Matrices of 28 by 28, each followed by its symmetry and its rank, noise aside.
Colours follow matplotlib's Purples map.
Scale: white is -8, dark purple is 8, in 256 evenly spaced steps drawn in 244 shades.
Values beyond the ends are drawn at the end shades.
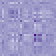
symmetric, rank two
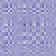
symmetric, rank one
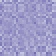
no symmetry, rank two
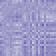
symmetric, rank one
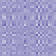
no symmetry, rank one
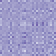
symmetric, rank two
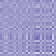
symmetric, rank one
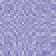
symmetric, rank two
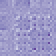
symmetric, rank three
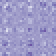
symmetric, rank two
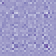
symmetric, rank two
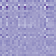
no symmetry, rank one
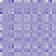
symmetric, rank one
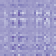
antisymmetric, rank two
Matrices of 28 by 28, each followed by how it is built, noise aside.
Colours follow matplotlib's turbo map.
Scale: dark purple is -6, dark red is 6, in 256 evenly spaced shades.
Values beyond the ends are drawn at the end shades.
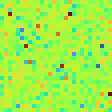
sparse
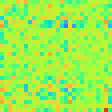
low rank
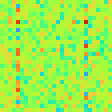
uneven columns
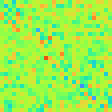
banded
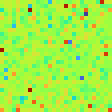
sparse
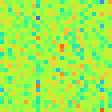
uneven columns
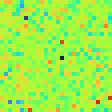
sparse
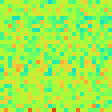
repeating columns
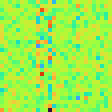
uneven columns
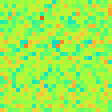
repeating columns
